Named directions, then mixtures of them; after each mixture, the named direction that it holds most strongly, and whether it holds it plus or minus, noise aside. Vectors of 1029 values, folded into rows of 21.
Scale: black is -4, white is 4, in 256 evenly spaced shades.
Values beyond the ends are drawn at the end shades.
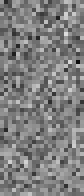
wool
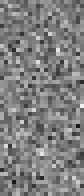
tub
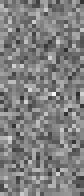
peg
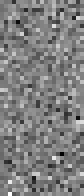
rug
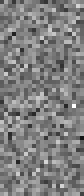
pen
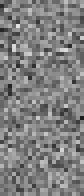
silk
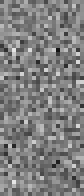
tub, minus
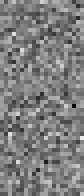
pen, minus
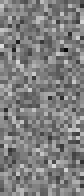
silk, minus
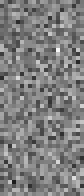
tub, plus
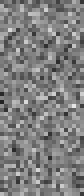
peg, plus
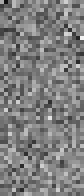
wool, plus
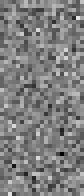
rug, plus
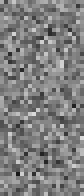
pen, minus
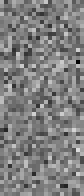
wool, plus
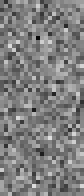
tub, minus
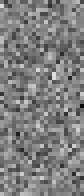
peg, plus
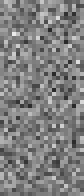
wool, minus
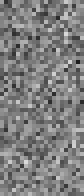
wool, plus
